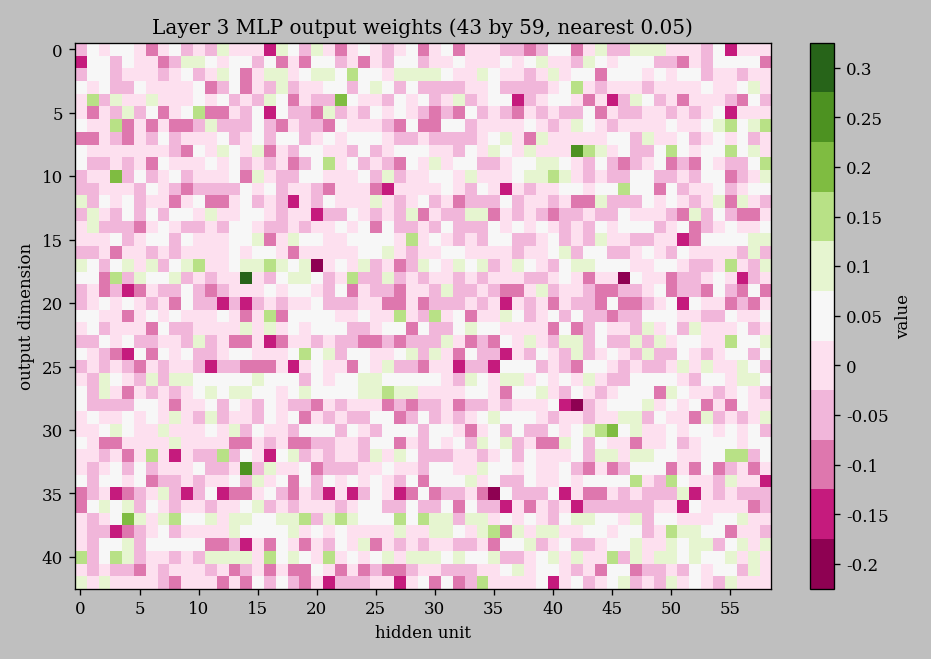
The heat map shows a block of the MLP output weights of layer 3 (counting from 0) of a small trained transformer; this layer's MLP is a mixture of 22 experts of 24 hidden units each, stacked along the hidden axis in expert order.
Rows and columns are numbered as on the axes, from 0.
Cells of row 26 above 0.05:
13
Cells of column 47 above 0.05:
10
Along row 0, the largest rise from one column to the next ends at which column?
17
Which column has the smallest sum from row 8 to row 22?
51
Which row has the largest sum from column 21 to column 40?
37
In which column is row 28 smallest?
42
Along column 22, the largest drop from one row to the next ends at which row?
5
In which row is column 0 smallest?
1
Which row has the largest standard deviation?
18
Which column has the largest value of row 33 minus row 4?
14
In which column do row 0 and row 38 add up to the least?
55
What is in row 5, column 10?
0.15
